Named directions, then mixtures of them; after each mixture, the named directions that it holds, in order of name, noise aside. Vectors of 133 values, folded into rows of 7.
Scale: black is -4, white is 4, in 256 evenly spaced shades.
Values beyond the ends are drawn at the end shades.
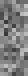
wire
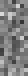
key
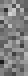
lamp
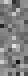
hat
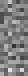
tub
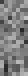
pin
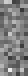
hat, tub.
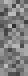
hat, lamp, wire.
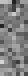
hat, key.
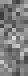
hat, wire.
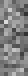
tub, wire.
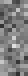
hat, wire.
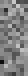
lamp, wire.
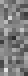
pin, wire.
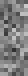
wire.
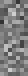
hat, lamp, tub.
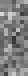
key, wire.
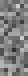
key, wire.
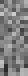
key, pin.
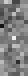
hat, wire.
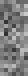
wire.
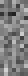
key, lamp, pin.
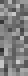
key, pin.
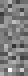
tub.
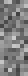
hat, pin, wire.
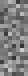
lamp, tub, wire.
